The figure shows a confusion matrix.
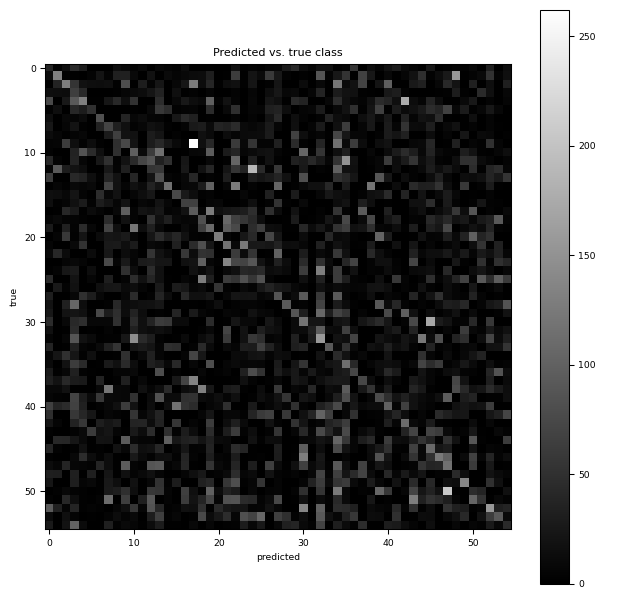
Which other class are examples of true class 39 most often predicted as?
47
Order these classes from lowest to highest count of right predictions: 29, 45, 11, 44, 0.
0, 44, 11, 29, 45
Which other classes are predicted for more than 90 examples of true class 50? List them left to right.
19, 34, 39, 47
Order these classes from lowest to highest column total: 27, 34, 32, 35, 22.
27, 22, 35, 32, 34
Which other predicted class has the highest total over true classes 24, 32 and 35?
44
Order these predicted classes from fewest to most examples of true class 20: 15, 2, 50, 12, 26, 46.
46, 12, 15, 2, 26, 50
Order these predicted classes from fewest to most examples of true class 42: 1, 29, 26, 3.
1, 26, 3, 29
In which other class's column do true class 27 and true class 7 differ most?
30
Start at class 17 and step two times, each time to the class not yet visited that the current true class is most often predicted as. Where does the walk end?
10
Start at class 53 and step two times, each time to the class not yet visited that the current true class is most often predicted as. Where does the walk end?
18
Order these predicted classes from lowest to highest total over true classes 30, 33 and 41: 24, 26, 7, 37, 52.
37, 7, 24, 52, 26
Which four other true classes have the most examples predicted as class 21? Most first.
23, 18, 19, 51
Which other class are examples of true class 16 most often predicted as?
17
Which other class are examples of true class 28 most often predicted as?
3
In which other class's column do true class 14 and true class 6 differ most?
22
